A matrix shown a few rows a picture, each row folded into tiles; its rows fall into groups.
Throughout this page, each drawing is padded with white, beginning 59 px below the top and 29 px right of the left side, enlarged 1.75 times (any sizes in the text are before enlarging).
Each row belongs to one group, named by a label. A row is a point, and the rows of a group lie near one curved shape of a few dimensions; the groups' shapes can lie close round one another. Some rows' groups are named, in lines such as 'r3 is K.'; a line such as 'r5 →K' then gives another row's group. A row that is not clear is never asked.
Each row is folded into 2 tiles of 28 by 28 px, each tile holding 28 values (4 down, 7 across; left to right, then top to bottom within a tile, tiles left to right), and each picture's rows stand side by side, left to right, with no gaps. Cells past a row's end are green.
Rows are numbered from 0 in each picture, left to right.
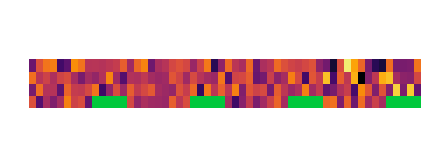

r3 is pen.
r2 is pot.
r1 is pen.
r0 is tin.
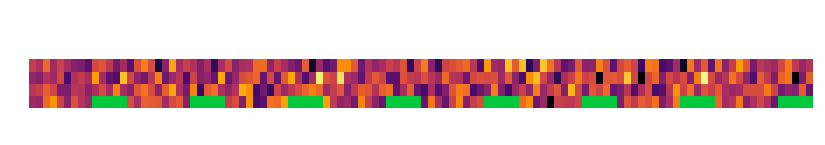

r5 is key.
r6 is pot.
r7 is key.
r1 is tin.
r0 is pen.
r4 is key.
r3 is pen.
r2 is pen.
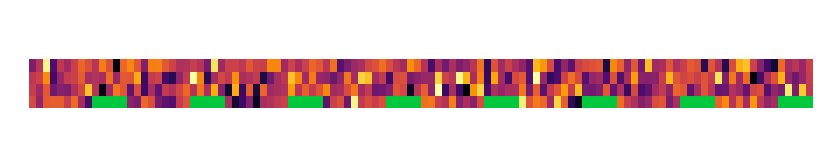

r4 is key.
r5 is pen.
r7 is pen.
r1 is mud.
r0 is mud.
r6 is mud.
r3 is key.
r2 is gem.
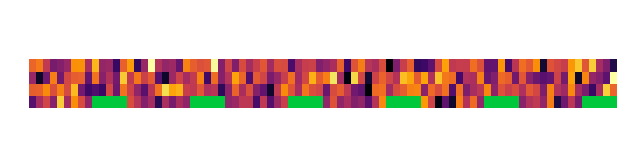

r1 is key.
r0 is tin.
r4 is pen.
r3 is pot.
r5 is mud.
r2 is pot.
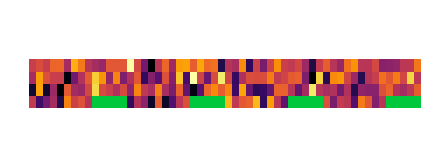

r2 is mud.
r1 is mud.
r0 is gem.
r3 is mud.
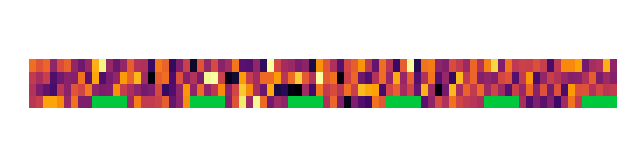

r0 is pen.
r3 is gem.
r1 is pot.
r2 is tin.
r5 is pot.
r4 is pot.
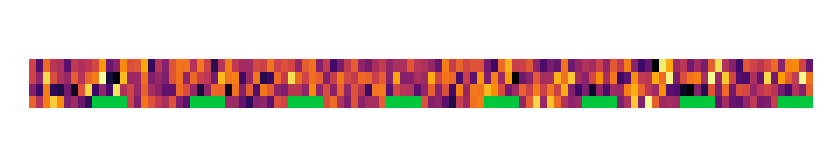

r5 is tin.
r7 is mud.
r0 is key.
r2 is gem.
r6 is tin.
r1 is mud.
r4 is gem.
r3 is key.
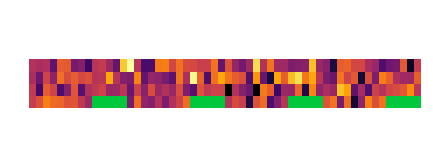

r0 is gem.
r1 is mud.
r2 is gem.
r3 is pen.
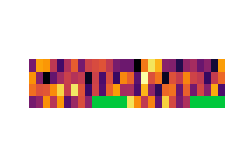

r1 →pen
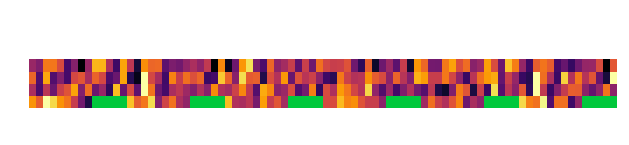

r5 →pen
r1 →pen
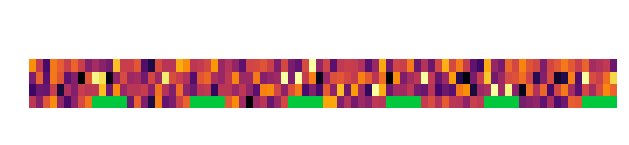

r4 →pen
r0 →mud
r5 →gem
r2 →gem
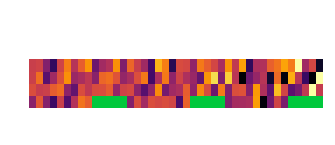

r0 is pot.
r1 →pot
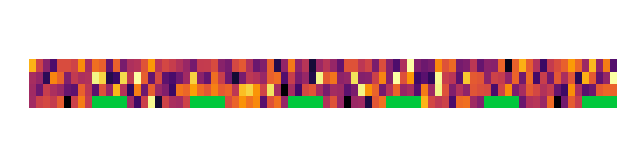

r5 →mud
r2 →tin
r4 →pen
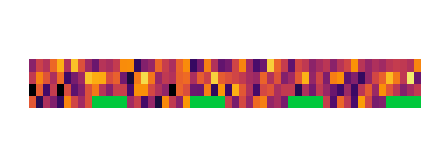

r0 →gem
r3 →mud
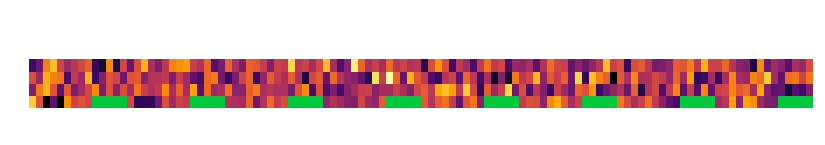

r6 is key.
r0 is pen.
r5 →gem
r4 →tin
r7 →tin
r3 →mud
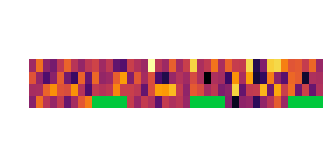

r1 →key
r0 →gem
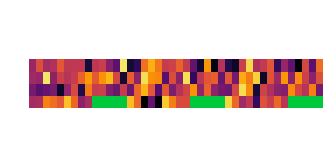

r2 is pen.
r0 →gem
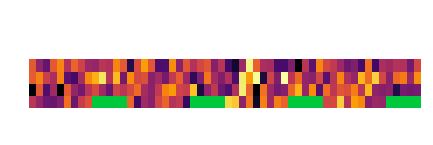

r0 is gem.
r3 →tin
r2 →pen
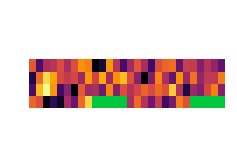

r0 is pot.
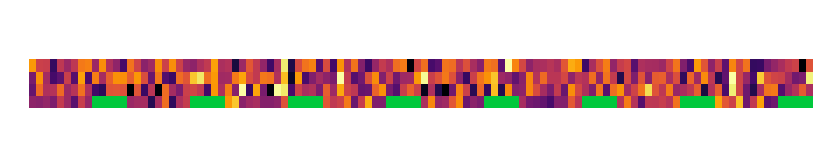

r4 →key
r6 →key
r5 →pot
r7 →pen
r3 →pen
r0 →mud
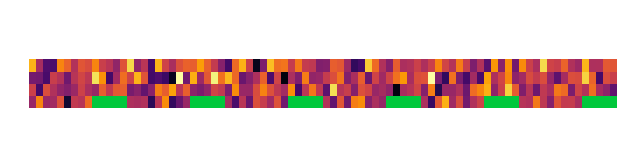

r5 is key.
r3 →tin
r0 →mud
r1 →mud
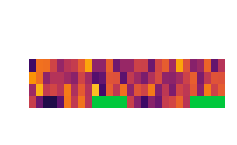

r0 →pen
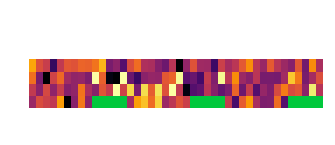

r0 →mud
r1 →tin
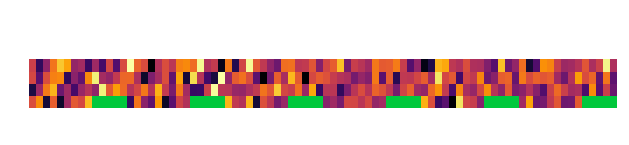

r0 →pen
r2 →key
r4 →pen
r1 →mud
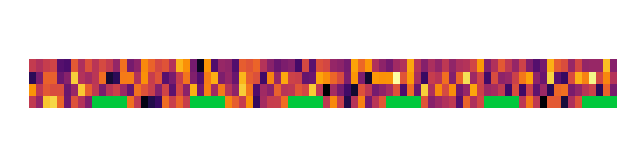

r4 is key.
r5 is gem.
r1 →pen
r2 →pen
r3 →gem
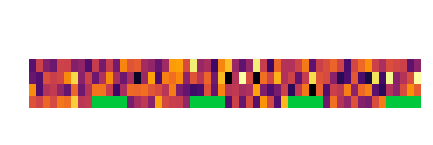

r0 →gem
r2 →pot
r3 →gem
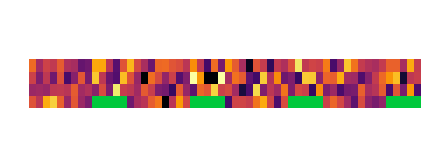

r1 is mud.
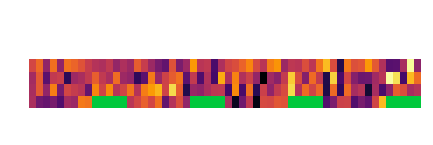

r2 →gem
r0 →gem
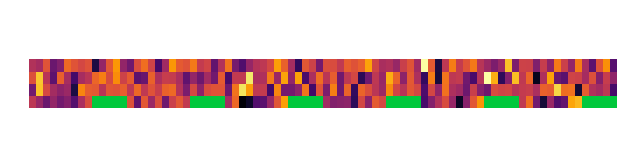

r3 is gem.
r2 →pot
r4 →mud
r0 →pot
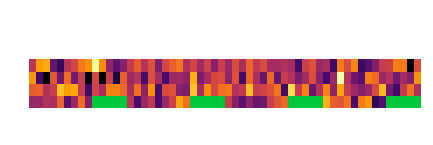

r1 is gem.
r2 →gem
